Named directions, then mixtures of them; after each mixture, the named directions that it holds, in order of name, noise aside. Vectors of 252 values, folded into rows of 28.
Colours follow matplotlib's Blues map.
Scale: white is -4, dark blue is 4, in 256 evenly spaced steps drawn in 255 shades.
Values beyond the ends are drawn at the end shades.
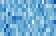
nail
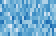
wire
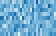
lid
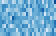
lid, nail, wire.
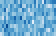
lid, nail.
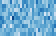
lid, nail, wire.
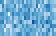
nail, wire.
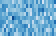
lid, nail, wire.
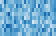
nail, wire.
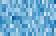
lid, nail, wire.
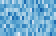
lid, nail.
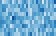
lid, nail, wire.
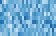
wire.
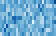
nail.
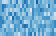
lid, nail, wire.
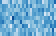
lid, nail, wire.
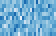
lid.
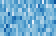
nail.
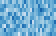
lid, nail.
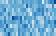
nail, wire.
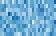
lid, nail.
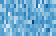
nail, wire.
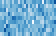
nail.
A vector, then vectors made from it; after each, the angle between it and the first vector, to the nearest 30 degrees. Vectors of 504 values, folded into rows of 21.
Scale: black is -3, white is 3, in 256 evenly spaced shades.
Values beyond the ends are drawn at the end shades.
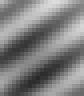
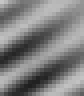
30 degrees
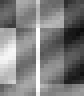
120 degrees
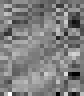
120 degrees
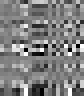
90 degrees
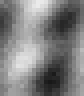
90 degrees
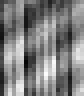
120 degrees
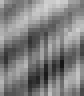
30 degrees
